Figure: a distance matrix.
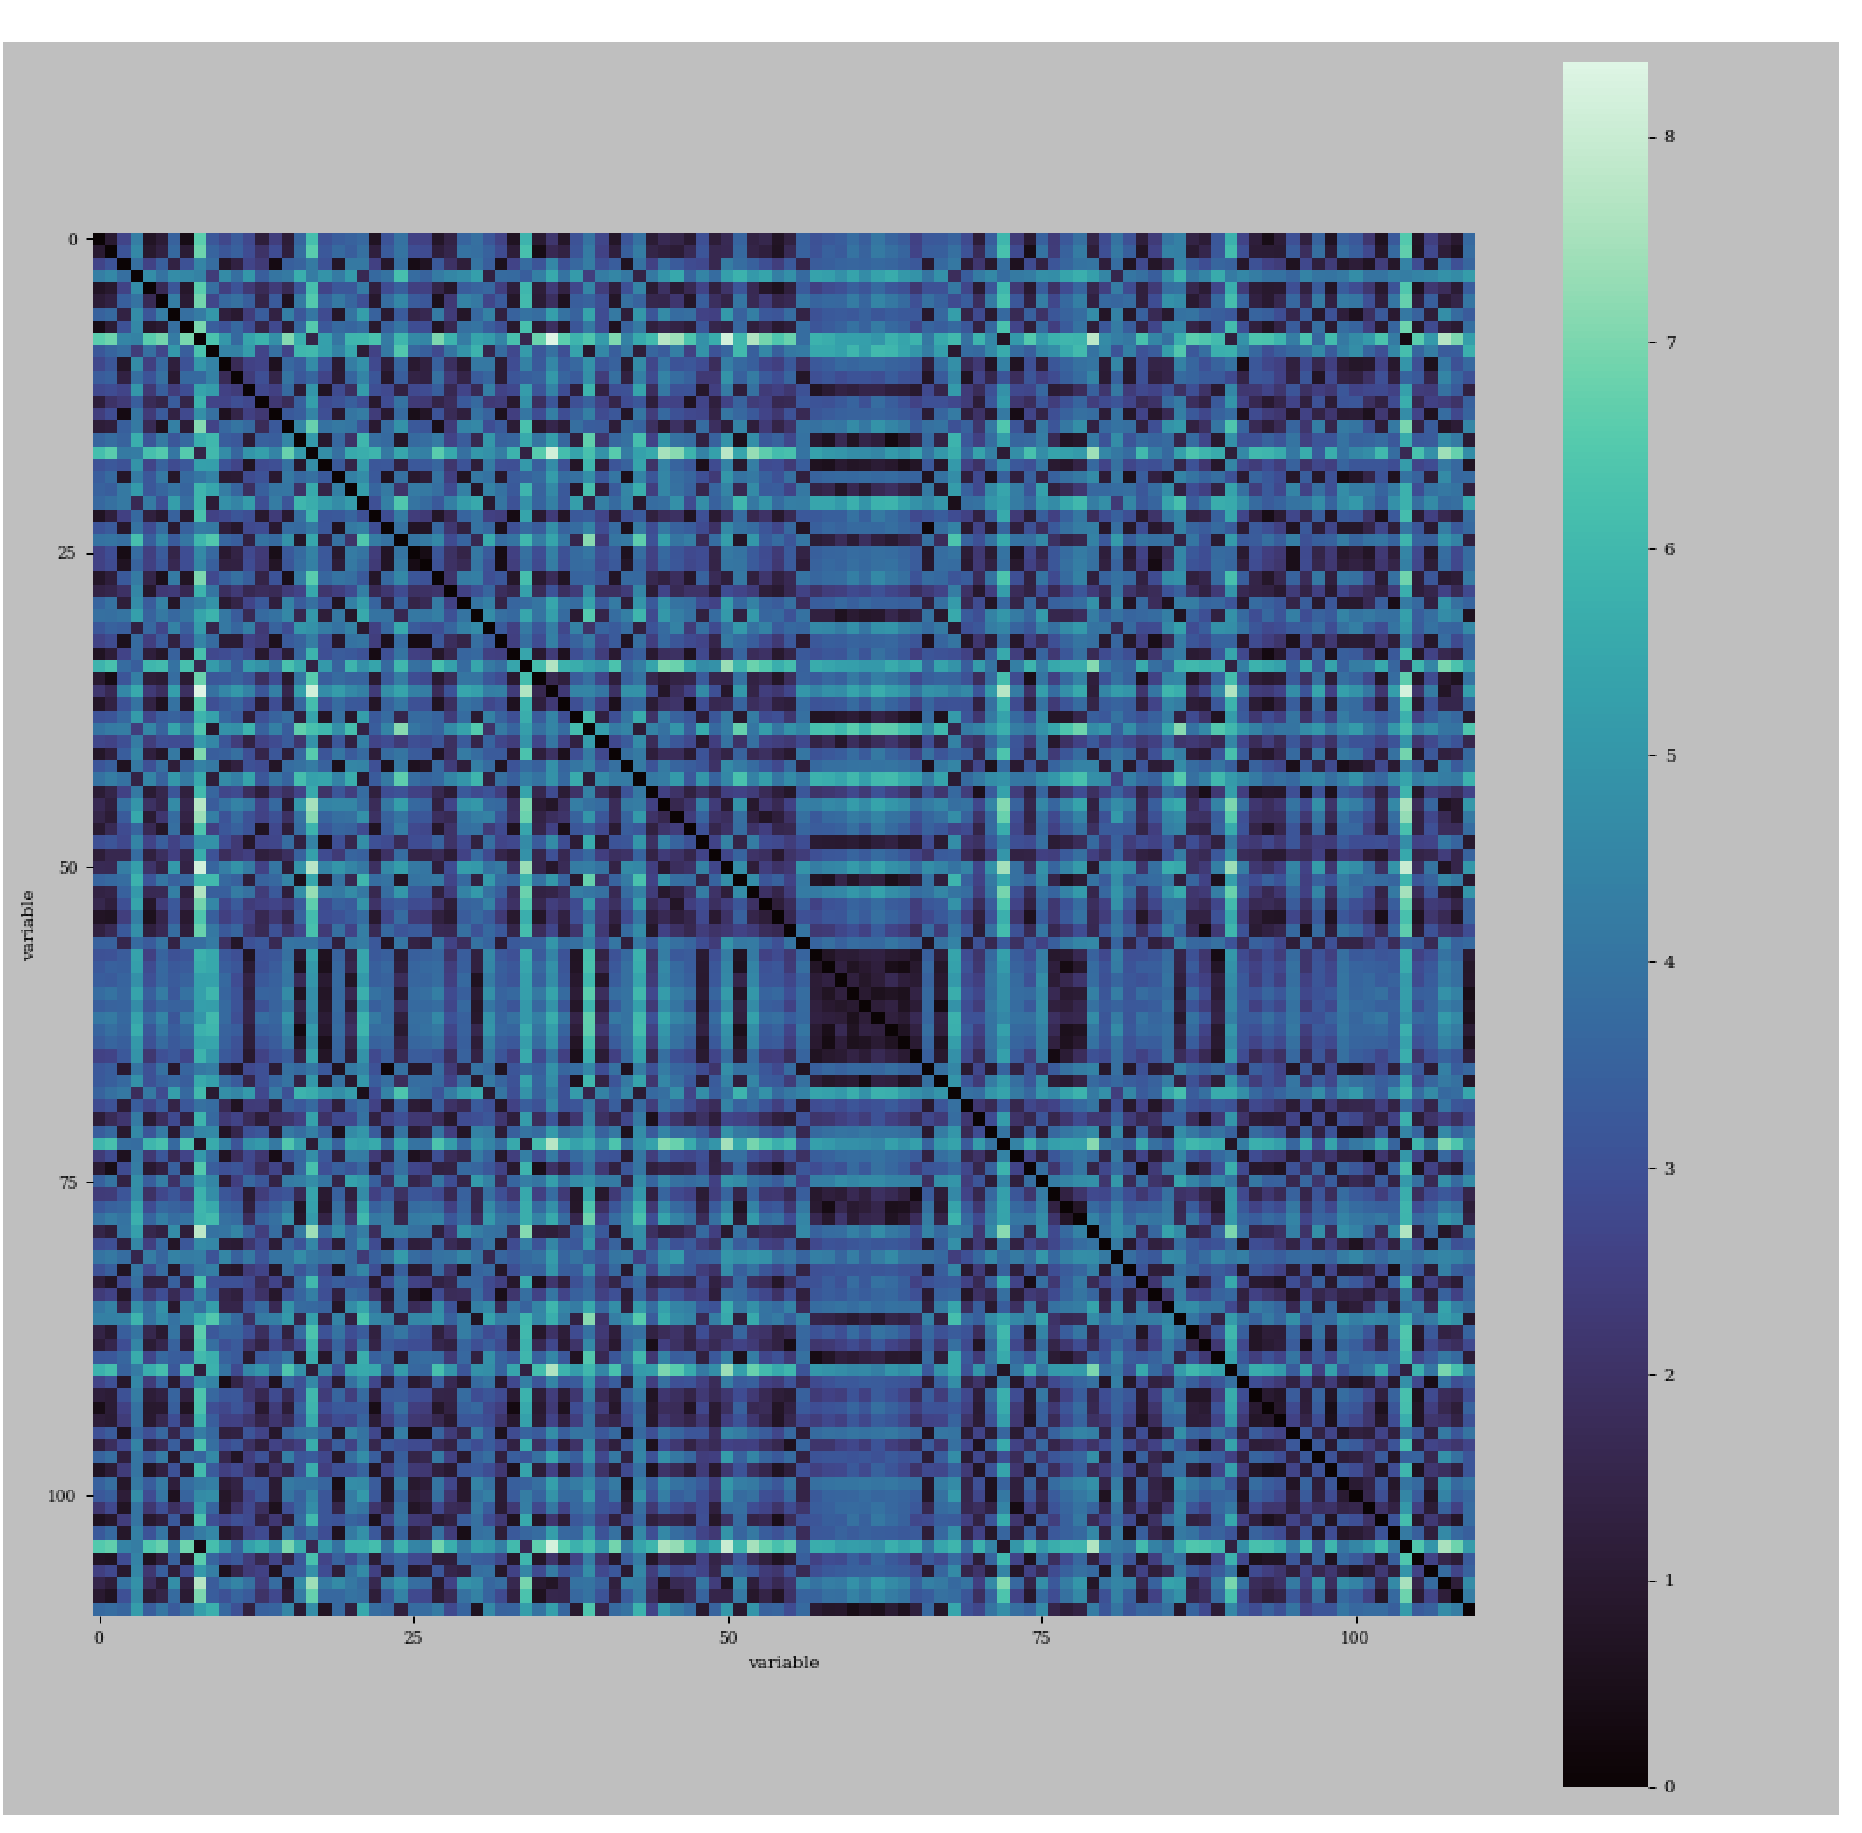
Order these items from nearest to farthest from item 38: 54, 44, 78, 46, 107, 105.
78, 44, 105, 54, 46, 107
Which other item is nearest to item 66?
23
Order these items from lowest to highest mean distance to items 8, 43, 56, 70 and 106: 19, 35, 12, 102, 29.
19, 29, 102, 12, 35
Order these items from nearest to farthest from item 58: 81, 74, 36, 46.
74, 46, 81, 36
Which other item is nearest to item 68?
21
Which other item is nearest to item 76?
65
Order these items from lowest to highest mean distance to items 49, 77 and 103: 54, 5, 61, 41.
54, 61, 41, 5
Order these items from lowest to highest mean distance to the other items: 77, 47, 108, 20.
47, 108, 77, 20
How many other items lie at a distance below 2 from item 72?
5
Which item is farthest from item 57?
39
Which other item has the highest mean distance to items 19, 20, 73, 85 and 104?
36
